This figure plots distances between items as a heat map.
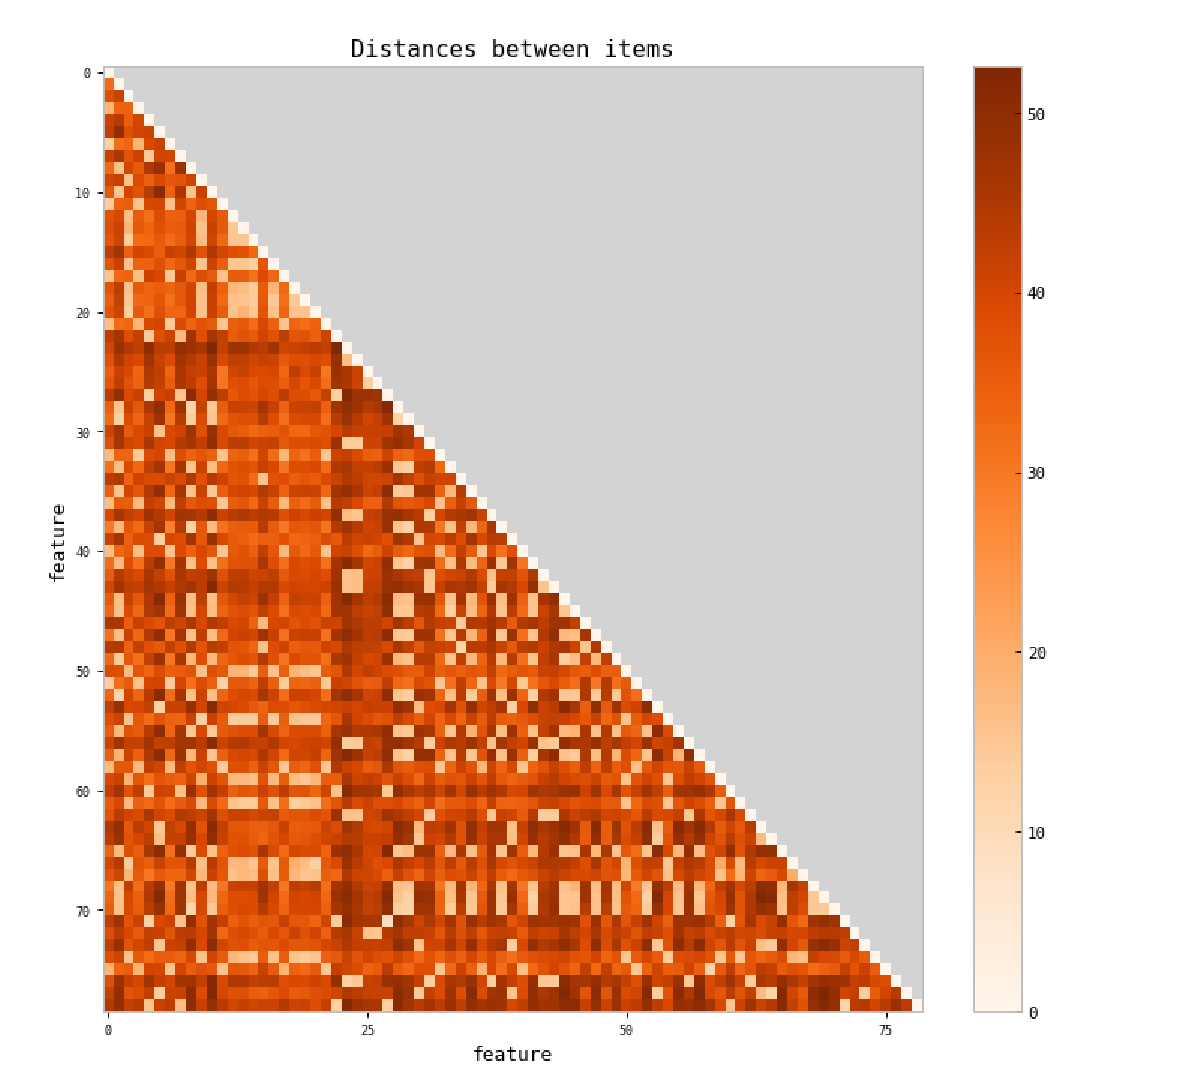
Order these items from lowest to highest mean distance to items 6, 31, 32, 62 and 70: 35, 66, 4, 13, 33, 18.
33, 35, 18, 13, 66, 4
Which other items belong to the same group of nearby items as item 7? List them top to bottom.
4, 22, 27, 60, 71, 78
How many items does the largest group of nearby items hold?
20
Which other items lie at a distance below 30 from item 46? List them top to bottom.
15, 34, 48
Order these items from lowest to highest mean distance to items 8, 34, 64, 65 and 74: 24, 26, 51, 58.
51, 58, 26, 24
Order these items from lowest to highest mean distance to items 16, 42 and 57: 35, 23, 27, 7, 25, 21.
35, 21, 23, 25, 7, 27
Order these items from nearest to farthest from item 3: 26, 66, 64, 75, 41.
75, 41, 26, 66, 64
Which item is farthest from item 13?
23
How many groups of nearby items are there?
8
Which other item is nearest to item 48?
34
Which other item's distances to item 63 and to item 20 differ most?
66
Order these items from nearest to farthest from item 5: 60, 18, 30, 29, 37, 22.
30, 18, 22, 60, 37, 29
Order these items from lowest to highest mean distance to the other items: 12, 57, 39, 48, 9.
12, 9, 57, 39, 48
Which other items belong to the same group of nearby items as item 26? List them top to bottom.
25, 72
